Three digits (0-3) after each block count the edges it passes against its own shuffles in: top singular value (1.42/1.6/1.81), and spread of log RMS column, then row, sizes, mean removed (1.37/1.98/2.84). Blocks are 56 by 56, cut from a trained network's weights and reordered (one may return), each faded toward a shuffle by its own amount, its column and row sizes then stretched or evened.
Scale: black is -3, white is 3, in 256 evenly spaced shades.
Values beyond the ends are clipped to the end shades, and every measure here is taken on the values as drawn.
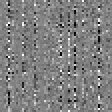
1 3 0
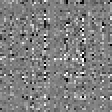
0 3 2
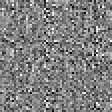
2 2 1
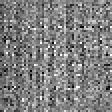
3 0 2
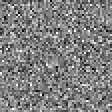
1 0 0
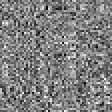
3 0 1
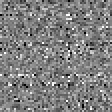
0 1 2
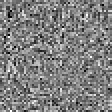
2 1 1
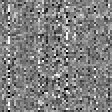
3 3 0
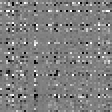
1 3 3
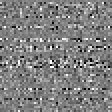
0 2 3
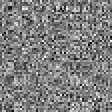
3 0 1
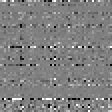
3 1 3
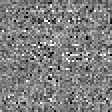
0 1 2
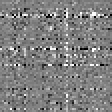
1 1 3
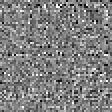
2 1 2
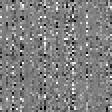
0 3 1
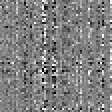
1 3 1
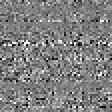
0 1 3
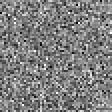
1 0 0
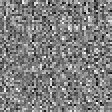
3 2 0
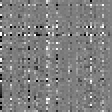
3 3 2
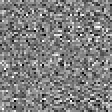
3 1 2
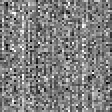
2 2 0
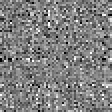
1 2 2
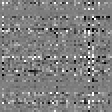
1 2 3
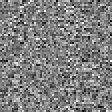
2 1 1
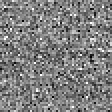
0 0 0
